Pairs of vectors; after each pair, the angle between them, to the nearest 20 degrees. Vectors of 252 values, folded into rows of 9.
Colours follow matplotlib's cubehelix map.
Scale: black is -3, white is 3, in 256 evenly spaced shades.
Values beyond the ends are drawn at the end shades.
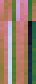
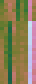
160 degrees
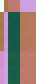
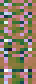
80 degrees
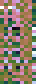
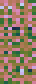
40 degrees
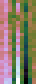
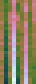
140 degrees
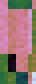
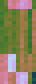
160 degrees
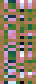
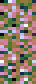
120 degrees
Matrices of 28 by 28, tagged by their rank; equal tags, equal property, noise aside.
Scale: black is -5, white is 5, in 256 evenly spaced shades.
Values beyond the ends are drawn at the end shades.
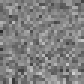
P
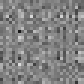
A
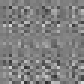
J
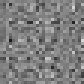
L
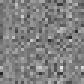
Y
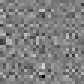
L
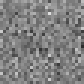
P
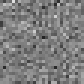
P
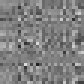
L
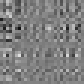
J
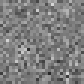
P
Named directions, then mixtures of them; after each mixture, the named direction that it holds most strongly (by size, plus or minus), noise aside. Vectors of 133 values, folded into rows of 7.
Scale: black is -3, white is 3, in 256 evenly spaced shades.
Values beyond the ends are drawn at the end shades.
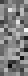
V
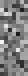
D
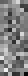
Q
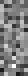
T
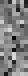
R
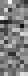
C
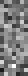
T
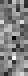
R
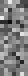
C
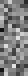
T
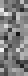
D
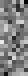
R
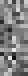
R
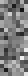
V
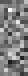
V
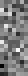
D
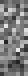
V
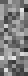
V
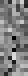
R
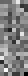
Q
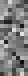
C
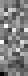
D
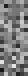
T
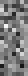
D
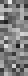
T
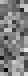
Q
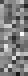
T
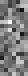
Q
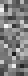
T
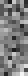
R
